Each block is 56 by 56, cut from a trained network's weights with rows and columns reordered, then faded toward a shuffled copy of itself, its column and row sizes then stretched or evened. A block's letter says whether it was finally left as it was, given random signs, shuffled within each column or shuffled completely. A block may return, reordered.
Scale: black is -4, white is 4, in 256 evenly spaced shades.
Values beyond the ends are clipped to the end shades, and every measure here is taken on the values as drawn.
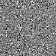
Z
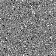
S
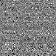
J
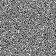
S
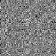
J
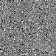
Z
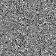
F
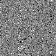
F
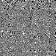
Z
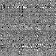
J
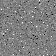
S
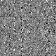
F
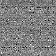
J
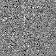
Z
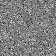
S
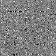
Z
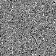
F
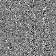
F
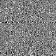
Z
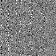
F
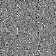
F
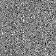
F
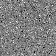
S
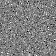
S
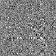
J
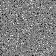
S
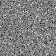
S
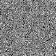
F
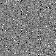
F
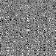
Z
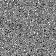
S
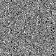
F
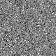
S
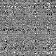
J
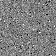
S
